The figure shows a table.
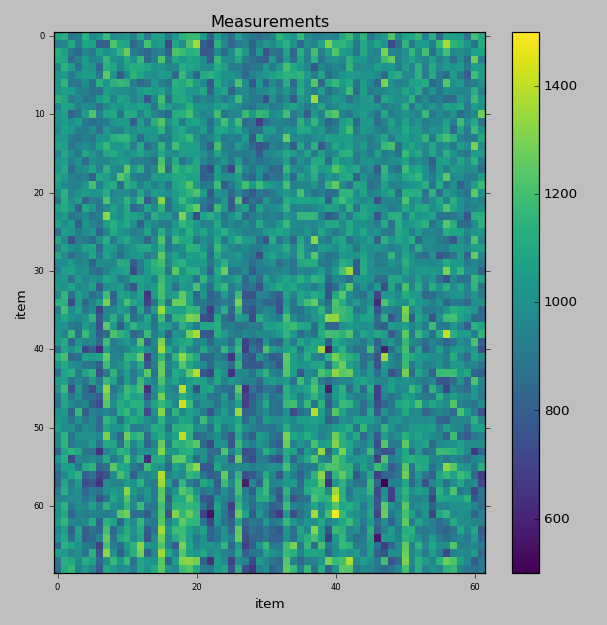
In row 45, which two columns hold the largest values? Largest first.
18, 7
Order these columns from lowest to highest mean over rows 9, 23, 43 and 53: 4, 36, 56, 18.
4, 36, 56, 18
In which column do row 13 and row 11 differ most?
29
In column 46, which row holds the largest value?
55
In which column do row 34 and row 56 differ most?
7
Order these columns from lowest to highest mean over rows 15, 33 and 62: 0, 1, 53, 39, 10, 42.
39, 53, 0, 10, 42, 1
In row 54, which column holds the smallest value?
13
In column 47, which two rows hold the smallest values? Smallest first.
57, 40
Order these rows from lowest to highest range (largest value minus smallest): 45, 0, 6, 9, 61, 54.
9, 0, 6, 54, 45, 61
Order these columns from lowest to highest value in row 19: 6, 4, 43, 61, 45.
45, 6, 4, 43, 61
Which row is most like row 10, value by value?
19
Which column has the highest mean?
15
